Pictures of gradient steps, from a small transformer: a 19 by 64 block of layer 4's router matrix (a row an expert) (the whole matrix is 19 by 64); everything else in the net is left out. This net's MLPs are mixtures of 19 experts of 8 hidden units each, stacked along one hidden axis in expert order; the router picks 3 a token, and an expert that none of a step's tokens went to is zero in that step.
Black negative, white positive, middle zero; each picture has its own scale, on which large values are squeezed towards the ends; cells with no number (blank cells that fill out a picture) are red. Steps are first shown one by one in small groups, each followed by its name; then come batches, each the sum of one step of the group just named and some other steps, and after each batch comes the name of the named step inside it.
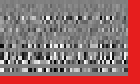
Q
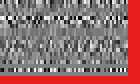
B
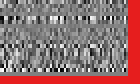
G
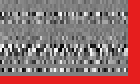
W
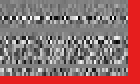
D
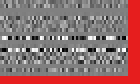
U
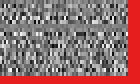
D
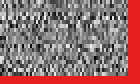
B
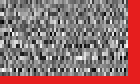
G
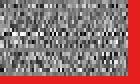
B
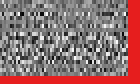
U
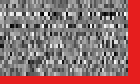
Q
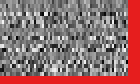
U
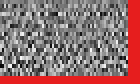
W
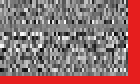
U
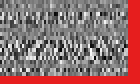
W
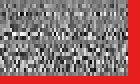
U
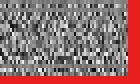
D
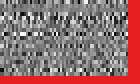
B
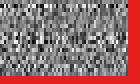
U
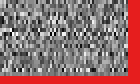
G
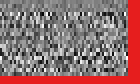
D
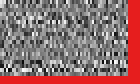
G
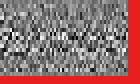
U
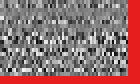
U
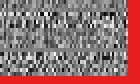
Q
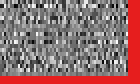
B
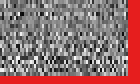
G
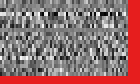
W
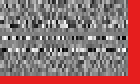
U
